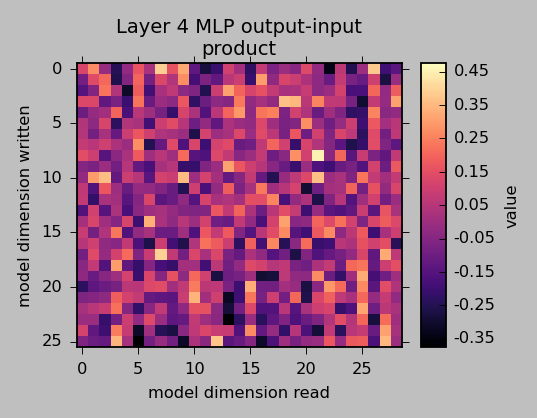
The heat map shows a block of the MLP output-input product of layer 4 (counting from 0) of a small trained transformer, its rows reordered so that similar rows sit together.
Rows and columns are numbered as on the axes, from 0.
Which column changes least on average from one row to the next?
27
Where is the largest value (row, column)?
8, 21
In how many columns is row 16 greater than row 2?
13
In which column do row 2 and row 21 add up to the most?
15
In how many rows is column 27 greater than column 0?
14
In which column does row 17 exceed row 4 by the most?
7
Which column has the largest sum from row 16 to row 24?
25
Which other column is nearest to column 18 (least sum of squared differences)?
28
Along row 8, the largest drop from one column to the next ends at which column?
22
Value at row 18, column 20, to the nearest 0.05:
-0.1
